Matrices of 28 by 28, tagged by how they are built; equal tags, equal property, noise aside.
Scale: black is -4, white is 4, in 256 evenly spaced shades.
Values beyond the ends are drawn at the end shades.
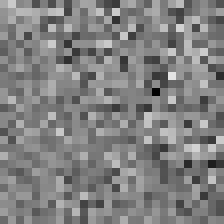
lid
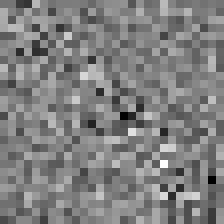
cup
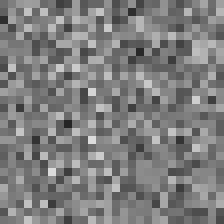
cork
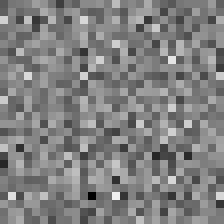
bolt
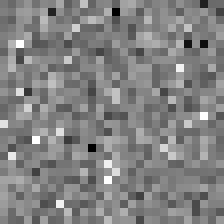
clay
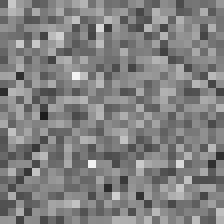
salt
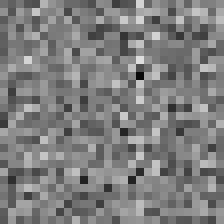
cork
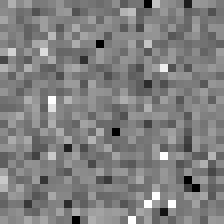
clay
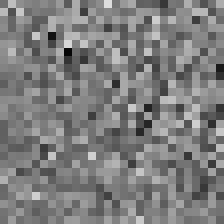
lid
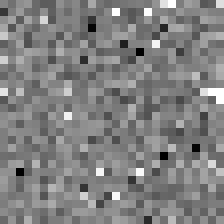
clay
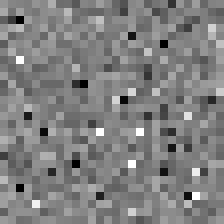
clay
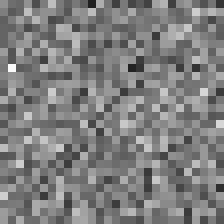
salt
